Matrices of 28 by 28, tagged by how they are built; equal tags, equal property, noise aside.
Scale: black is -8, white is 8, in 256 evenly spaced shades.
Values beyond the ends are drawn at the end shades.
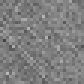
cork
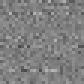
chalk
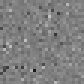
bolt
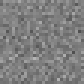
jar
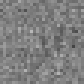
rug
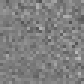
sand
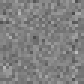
rug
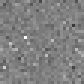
bolt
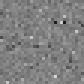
bolt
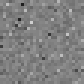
bolt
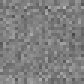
rug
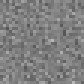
jar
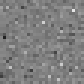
bolt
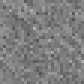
cork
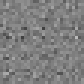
rug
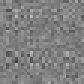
rug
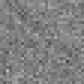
cork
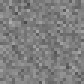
cork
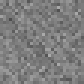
cork
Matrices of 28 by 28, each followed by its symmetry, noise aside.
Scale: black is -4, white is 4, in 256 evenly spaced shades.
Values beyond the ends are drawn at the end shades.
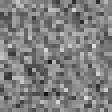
antisymmetric.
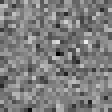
symmetric across the other diagonal.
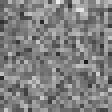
no symmetry.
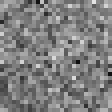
symmetric across the other diagonal.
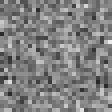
no symmetry.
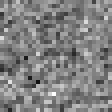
no symmetry.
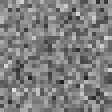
symmetric.
